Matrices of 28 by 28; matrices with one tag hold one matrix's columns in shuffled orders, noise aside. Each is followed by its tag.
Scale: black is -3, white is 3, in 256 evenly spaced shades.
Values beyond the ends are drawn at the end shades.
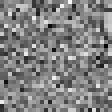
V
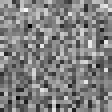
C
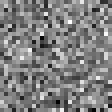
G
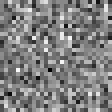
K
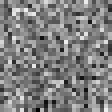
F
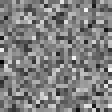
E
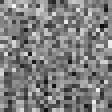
C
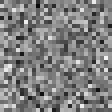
E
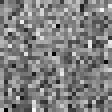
C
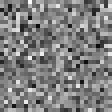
V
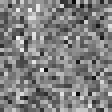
K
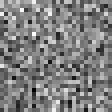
F
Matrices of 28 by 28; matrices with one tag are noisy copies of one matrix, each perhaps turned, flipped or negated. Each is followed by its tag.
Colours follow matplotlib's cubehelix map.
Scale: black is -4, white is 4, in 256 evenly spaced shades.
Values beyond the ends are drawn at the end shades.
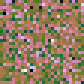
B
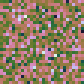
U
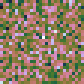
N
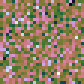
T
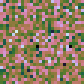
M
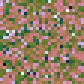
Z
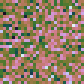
T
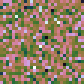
M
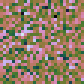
Z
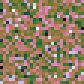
U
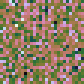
T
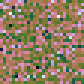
T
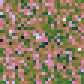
M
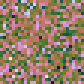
T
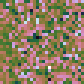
M
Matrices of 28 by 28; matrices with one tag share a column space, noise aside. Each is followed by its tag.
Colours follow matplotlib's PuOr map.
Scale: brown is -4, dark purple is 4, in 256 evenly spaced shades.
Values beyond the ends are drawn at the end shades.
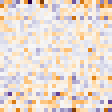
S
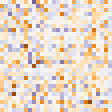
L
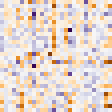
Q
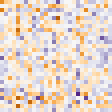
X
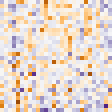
Q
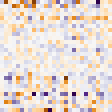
S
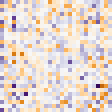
L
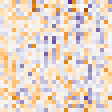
X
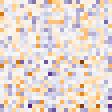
Q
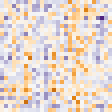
X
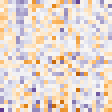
Q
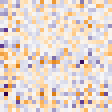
L
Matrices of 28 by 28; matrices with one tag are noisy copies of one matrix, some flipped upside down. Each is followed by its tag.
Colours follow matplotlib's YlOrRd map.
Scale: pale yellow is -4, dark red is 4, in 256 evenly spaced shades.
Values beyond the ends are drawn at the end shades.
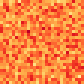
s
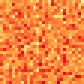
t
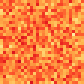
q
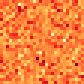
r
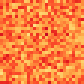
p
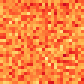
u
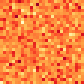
q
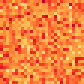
p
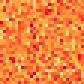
q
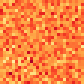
s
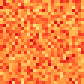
p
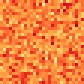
u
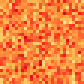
t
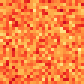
u
